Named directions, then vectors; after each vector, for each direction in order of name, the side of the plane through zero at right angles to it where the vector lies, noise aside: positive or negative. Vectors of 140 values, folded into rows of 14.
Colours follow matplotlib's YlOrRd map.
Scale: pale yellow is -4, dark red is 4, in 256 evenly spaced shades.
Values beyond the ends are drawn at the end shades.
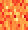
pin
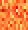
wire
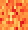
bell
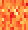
negative, positive, negative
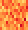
positive, negative, negative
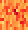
positive, negative, positive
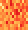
positive, negative, negative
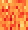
negative, positive, positive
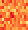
negative, positive, negative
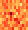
negative, negative, negative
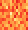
positive, positive, positive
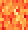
negative, positive, negative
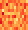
positive, positive, negative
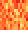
negative, positive, positive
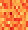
negative, negative, negative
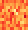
negative, positive, negative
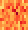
positive, negative, positive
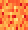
positive, positive, negative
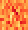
positive, negative, positive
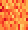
negative, positive, positive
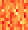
negative, positive, negative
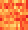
positive, negative, negative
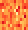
negative, positive, negative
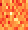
positive, positive, positive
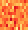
negative, negative, positive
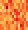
positive, negative, negative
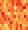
positive, positive, negative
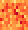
positive, negative, positive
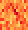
positive, negative, positive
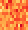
positive, negative, negative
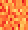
negative, positive, positive
